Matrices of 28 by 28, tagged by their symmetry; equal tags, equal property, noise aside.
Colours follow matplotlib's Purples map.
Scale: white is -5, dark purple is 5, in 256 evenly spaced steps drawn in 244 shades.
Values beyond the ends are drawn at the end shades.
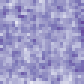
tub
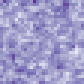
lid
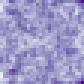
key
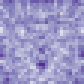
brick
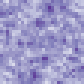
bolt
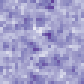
bolt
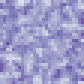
bolt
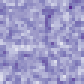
tub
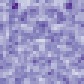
brick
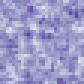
tub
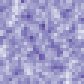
bolt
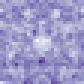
brick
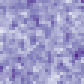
tub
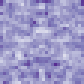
brick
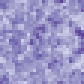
key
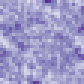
bolt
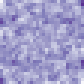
bolt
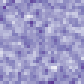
bolt
